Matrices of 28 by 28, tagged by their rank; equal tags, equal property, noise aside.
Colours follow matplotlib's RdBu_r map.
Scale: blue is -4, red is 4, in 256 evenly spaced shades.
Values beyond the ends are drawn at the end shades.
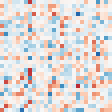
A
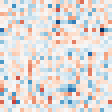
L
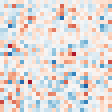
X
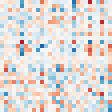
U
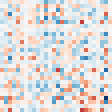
U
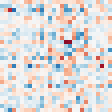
X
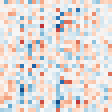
U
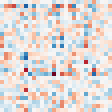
U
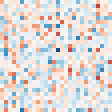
A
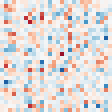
X
